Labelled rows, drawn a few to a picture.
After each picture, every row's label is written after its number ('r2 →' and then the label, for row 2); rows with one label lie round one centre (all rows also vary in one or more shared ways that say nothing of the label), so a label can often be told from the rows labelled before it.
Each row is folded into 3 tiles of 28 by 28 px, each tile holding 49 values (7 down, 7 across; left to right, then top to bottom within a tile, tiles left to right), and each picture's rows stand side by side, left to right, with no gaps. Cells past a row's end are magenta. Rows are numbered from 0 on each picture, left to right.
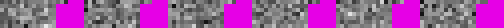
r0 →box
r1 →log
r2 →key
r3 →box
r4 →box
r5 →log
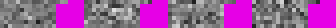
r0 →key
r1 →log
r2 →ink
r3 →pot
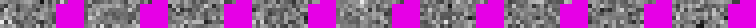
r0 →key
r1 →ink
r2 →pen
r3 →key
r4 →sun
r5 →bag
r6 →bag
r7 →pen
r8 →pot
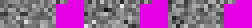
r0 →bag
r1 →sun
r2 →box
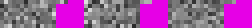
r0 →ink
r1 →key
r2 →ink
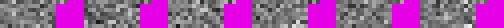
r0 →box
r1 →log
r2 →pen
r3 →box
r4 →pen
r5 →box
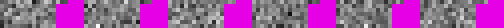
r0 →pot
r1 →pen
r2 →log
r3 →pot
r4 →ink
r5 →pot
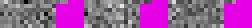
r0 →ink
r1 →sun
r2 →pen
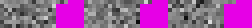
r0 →pen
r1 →key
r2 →log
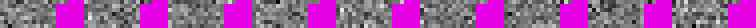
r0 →box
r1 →ink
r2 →bag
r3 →ink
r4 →ink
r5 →log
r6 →box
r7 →pen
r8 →bag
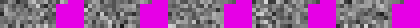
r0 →box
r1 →bag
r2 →sun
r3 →bag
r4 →ink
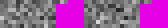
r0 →bag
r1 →bag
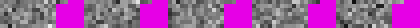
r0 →box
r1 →log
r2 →log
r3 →box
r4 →box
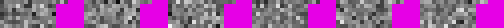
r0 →log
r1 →log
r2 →sun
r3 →sun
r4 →pen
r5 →key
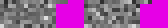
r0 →sun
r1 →box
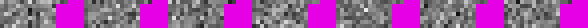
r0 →pot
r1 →ink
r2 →pot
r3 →ink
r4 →sun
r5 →pot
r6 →pot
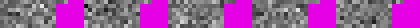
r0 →log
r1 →key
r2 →pot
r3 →log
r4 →key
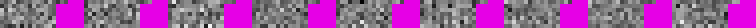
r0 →bag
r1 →pen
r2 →ink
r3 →sun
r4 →ink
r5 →sun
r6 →key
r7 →pot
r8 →key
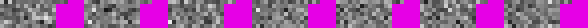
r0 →sun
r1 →pen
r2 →key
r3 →box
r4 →pen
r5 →sun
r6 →box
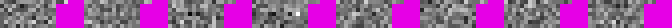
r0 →pen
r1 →key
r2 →bag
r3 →log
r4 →pot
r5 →log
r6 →pot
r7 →bag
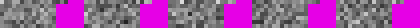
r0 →pot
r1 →key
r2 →bag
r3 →sun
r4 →pen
